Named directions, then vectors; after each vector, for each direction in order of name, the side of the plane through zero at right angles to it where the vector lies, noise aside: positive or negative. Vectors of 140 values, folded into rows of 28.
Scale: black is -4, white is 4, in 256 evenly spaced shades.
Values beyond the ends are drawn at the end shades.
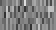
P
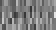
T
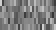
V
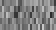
positive, positive, positive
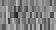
positive, positive, positive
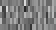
positive, negative, negative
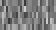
negative, positive, positive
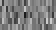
negative, positive, positive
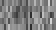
positive, positive, positive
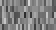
negative, positive, positive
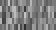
positive, negative, negative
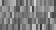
positive, negative, positive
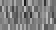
negative, positive, positive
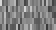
negative, negative, positive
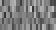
positive, negative, positive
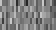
negative, negative, positive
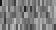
positive, positive, negative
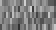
positive, negative, positive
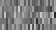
negative, negative, negative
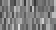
negative, positive, negative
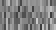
positive, positive, positive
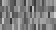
negative, positive, negative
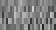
negative, negative, negative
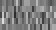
positive, positive, positive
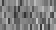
positive, positive, positive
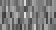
positive, negative, negative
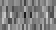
negative, positive, positive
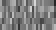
positive, negative, positive
